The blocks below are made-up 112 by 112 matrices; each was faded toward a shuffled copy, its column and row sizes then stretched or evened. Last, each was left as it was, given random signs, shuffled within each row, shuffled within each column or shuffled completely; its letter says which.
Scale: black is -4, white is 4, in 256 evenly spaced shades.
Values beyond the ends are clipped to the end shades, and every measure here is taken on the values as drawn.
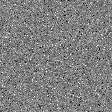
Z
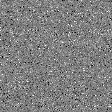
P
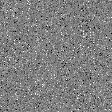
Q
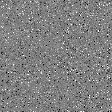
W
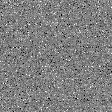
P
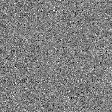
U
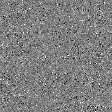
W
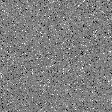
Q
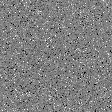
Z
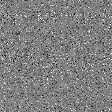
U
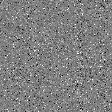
Q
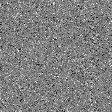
Q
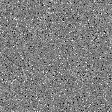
P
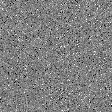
Q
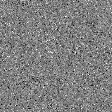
P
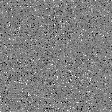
U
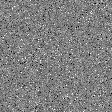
Z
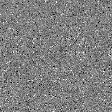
U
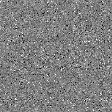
U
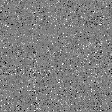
U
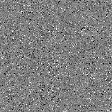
U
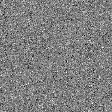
Q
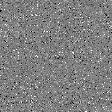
U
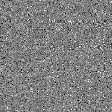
U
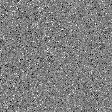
Q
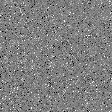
Q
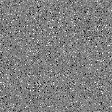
U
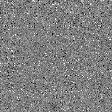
U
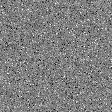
Z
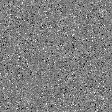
Q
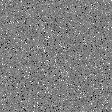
Q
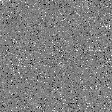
W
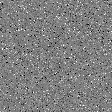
Z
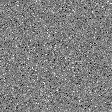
Z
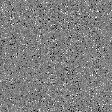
U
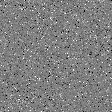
Z
